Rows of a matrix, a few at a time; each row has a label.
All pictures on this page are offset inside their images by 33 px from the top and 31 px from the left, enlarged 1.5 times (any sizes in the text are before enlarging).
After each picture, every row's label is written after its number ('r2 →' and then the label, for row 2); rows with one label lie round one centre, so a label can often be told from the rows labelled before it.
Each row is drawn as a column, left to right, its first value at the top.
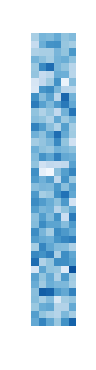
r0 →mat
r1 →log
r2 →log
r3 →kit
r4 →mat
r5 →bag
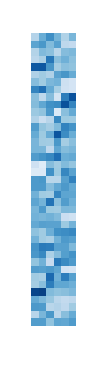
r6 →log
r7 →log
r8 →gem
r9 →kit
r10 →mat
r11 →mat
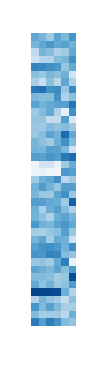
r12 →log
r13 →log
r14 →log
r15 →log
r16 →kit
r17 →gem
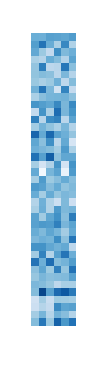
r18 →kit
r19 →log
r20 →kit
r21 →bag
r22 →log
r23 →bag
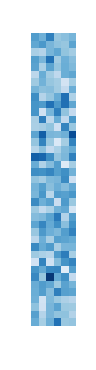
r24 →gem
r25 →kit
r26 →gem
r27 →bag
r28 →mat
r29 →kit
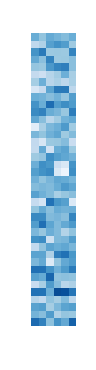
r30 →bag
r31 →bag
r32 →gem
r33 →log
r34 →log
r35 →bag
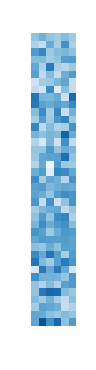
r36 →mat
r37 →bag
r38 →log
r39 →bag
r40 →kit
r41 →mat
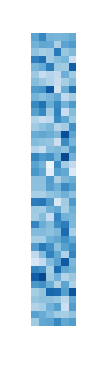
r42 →gem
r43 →gem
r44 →log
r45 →bag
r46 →kit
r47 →log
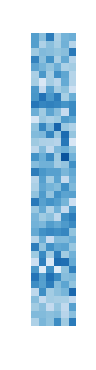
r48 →gem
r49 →mat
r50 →gem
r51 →mat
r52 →kit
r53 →bag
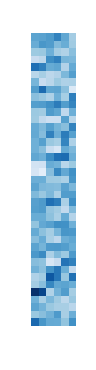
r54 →log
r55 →log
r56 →gem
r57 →gem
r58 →kit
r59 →mat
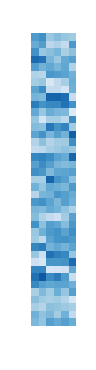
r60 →gem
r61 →gem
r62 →mat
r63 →mat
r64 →mat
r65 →kit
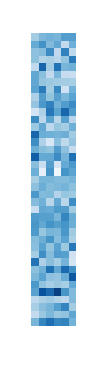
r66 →kit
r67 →log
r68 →bag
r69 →log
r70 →bag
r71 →gem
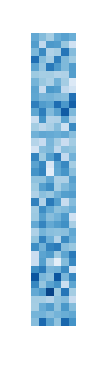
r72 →gem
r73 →bag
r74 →log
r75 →gem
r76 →bag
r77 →mat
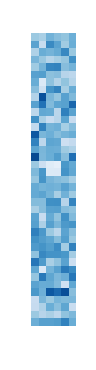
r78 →kit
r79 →mat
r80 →log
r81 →log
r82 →bag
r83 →gem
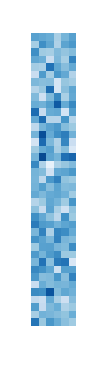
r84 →bag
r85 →kit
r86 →log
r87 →mat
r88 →kit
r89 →gem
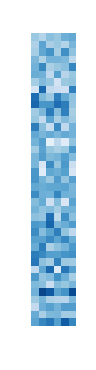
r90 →mat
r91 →log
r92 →bag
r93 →mat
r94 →bag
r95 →log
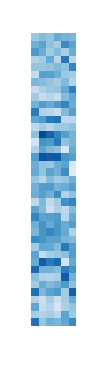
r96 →bag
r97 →kit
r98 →kit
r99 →kit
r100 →gem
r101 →log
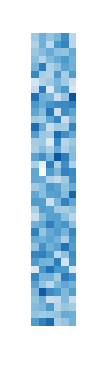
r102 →mat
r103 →log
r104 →bag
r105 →kit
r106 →gem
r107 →mat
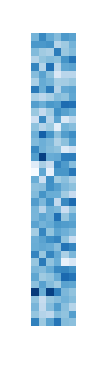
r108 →log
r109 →kit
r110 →log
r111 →bag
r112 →gem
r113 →gem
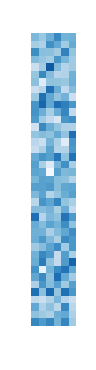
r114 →bag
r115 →mat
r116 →log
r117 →gem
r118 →bag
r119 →kit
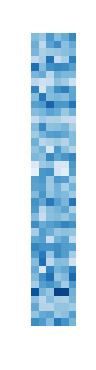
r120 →log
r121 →mat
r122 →gem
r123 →log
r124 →log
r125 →gem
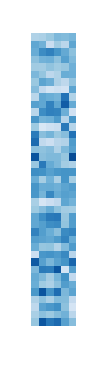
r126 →kit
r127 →bag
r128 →bag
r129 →bag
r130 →mat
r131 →kit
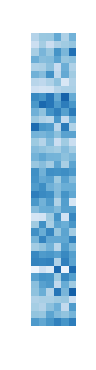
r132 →mat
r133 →mat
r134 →mat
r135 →bag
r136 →mat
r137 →bag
